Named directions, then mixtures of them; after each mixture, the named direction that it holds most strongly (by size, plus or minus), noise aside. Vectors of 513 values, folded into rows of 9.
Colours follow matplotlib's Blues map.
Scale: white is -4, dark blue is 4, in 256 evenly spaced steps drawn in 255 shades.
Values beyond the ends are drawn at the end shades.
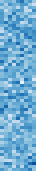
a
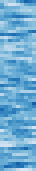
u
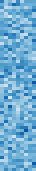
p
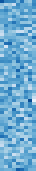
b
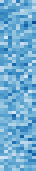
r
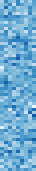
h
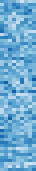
a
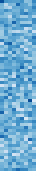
b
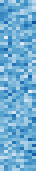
r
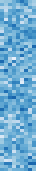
a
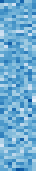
b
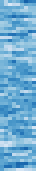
u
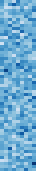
p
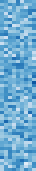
p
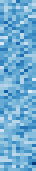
a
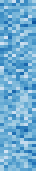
r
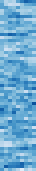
u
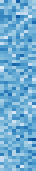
r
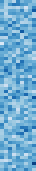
p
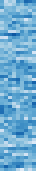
u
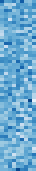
b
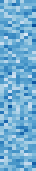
p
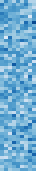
r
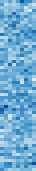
a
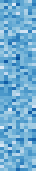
h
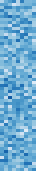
p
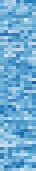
u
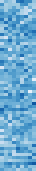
a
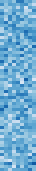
a
